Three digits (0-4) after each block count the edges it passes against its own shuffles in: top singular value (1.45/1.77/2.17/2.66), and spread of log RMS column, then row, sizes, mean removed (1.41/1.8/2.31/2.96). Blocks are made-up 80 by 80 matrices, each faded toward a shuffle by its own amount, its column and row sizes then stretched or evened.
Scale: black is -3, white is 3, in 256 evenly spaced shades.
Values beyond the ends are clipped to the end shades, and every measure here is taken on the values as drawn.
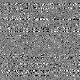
3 1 4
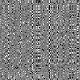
4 4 0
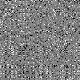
3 0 2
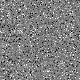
1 0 0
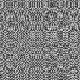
4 0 1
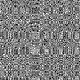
4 0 0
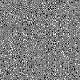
3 1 0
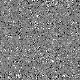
0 2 2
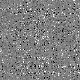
1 2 1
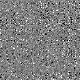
1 2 2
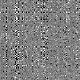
3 4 2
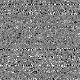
2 1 4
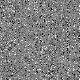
0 3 0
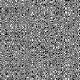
3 3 0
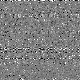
3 0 3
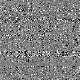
2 2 4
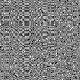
4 1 0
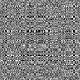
4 2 4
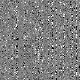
1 4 1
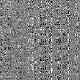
3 4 1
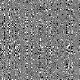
3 4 2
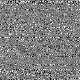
1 0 4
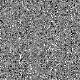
0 3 1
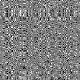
4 3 1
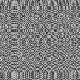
4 1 0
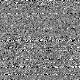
0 0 4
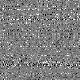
2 0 4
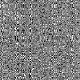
3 3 1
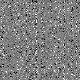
2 3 0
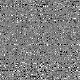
0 2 4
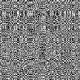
4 2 3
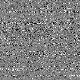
1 0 4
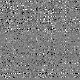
0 2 4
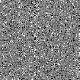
2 2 0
